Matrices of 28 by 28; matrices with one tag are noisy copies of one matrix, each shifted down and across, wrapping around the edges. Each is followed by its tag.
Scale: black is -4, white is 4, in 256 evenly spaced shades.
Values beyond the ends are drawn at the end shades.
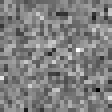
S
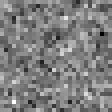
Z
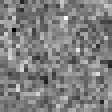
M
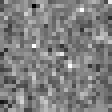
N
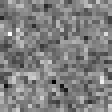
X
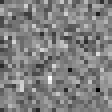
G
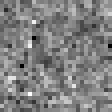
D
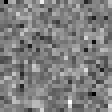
G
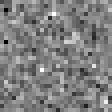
N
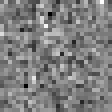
M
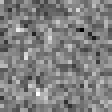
X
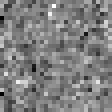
M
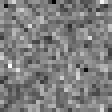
X
